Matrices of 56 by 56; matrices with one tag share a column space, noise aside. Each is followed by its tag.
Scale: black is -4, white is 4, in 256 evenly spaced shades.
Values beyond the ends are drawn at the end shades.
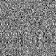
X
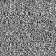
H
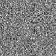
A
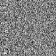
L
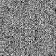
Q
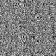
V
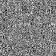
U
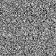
A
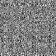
V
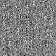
Q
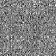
V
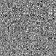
A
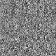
U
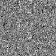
U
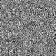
X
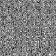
Q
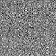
A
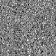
L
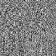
X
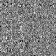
V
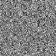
H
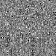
X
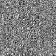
Q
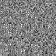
L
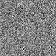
A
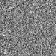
L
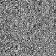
U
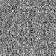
L
